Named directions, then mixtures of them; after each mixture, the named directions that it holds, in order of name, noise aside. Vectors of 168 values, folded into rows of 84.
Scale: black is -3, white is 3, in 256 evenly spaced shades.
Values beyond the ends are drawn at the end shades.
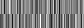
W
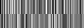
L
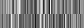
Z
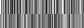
L.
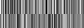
L.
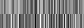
W, Z.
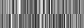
Z.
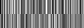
L.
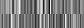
Z.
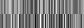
W, Z.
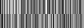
L, Z.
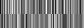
L.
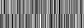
W.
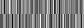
W.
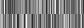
L, W.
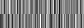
W.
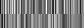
L.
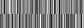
W.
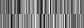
Z.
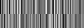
L, W.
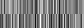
W, Z.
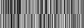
L, Z.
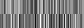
W, Z.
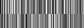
L.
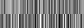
W, Z.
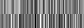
W, Z.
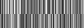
L, Z.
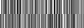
L, W.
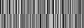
L, W.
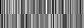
L.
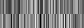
W, Z.
